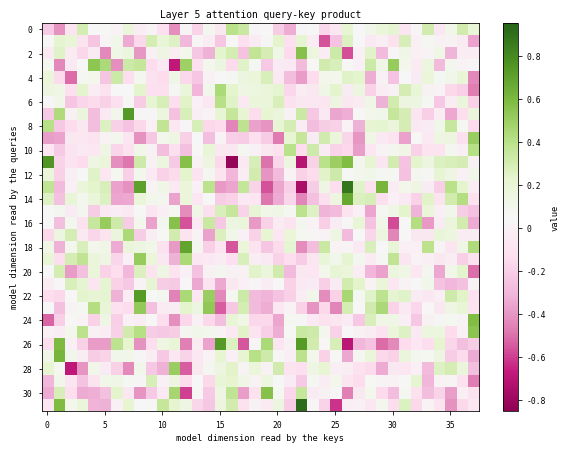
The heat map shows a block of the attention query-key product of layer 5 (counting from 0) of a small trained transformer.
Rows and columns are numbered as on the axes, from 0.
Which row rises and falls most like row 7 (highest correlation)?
31
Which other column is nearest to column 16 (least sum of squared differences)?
19
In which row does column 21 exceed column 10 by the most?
10
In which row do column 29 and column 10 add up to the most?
13
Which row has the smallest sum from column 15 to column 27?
23
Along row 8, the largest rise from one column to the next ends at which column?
17
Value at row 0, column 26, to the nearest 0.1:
0.2
